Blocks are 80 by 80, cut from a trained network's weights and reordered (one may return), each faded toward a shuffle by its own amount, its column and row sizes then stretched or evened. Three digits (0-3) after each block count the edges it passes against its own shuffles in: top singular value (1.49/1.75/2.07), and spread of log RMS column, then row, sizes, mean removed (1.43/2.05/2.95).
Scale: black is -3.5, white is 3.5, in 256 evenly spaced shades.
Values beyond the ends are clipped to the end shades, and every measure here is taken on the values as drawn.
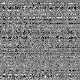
3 2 3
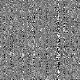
0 3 1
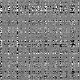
2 3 3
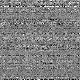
2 1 3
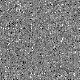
0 1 1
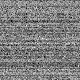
3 0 1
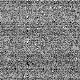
2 2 0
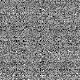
0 2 2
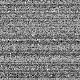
3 1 1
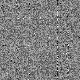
0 2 0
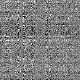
2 3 1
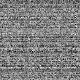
3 1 2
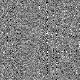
1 2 0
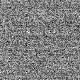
0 1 1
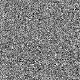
1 1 1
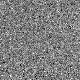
0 0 1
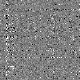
0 2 2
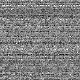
3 1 2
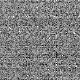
1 2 1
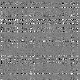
1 2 3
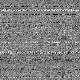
2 1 3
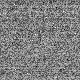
0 0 0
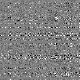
1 2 3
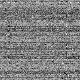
3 1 1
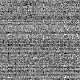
3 2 1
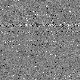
0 0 2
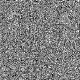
0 0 1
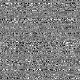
1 0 3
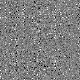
1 2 1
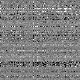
3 2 3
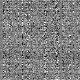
1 3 0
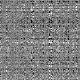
3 3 1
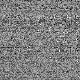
0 1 2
